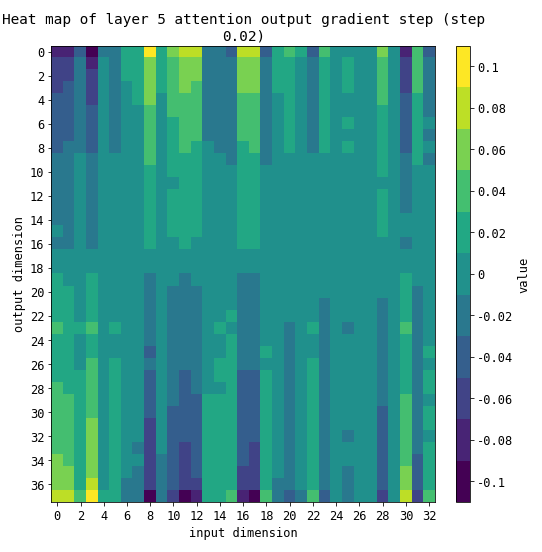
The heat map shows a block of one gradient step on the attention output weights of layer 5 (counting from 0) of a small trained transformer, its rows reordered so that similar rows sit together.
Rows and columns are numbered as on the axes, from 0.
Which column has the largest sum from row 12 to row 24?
30
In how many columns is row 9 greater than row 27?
10
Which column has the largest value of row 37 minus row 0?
3
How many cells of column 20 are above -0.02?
23
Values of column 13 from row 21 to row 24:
0 0 0 0
